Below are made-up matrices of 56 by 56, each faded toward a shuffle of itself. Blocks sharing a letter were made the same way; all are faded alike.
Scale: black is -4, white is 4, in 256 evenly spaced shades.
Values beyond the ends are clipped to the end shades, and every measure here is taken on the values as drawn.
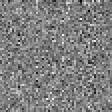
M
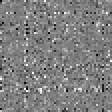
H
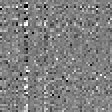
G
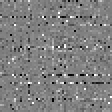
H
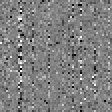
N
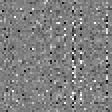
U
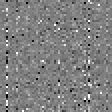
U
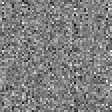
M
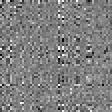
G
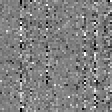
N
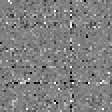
H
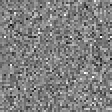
M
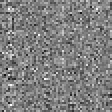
M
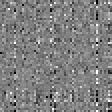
G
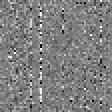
N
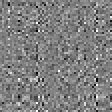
G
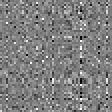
G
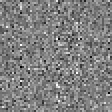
M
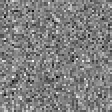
M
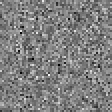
M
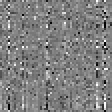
G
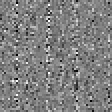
N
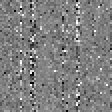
N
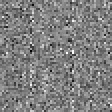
M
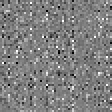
U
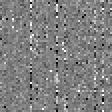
N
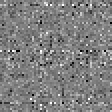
H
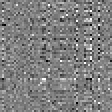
G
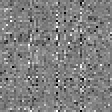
U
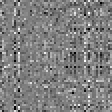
G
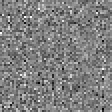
M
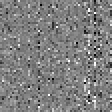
N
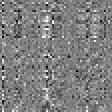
G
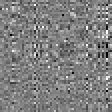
G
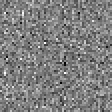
M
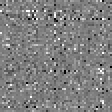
H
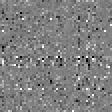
H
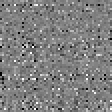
H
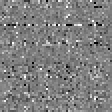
H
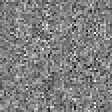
M
